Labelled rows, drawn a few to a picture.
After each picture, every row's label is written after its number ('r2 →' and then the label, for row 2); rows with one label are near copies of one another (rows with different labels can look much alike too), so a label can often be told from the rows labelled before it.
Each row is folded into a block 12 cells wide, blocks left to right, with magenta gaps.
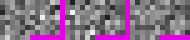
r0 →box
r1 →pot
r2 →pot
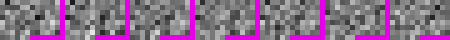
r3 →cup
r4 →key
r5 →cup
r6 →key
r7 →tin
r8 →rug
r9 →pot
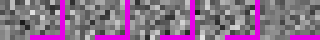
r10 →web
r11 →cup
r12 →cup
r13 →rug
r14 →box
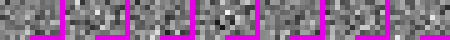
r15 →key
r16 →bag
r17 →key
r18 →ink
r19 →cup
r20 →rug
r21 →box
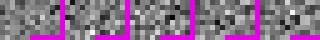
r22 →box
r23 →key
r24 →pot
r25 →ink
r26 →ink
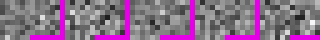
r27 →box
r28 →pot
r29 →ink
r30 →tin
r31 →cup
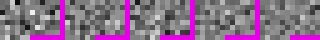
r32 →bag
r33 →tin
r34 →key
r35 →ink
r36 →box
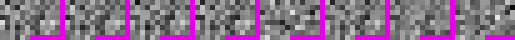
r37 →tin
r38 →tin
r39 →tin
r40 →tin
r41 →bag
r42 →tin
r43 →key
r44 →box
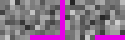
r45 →bag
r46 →cup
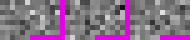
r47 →web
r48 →box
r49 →ink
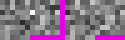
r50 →web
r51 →rug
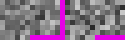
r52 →cup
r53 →rug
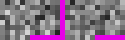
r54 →pot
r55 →cup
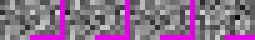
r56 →rug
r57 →rug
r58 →rug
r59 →pot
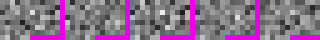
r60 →bag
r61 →tin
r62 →bag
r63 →box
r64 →ink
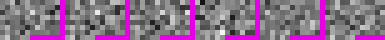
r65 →bag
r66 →ink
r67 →web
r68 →key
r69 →cup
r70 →rug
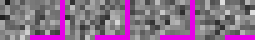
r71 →key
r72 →tin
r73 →ink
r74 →web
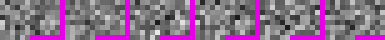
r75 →tin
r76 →web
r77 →cup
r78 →pot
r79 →rug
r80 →web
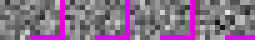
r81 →cup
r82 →tin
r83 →bag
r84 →ink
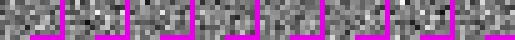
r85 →rug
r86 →web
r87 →bag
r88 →pot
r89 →tin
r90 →box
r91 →bag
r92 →web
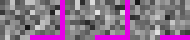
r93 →rug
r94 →web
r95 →key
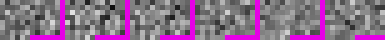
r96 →cup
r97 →pot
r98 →pot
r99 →ink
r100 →key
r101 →web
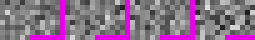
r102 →pot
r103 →box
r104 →tin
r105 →rug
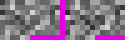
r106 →rug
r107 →rug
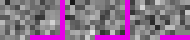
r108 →tin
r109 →key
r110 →rug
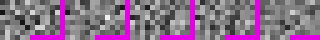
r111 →rug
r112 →box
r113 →tin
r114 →tin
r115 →ink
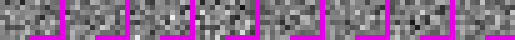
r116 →pot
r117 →rug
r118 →box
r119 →pot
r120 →ink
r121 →bag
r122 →ink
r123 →web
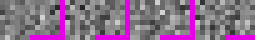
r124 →box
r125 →tin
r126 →web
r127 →tin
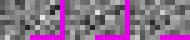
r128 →box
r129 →ink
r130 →ink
